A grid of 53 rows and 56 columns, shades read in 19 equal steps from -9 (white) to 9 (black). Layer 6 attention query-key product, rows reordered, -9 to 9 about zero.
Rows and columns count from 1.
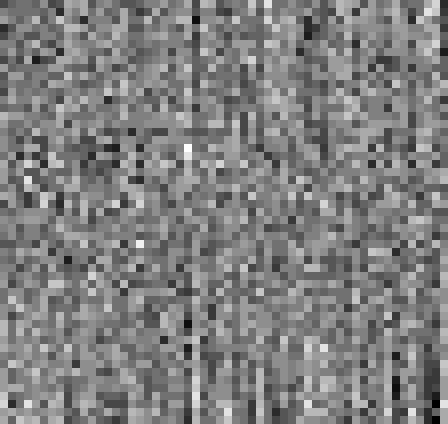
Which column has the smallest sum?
36
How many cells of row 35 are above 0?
31
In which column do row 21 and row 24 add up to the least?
4
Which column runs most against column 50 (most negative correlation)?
25
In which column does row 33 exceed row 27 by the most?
9
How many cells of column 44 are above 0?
21
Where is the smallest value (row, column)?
19, 24
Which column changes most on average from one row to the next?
8
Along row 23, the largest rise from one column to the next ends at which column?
5
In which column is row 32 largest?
50
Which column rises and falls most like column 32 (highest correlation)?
55
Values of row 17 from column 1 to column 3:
0 2 0
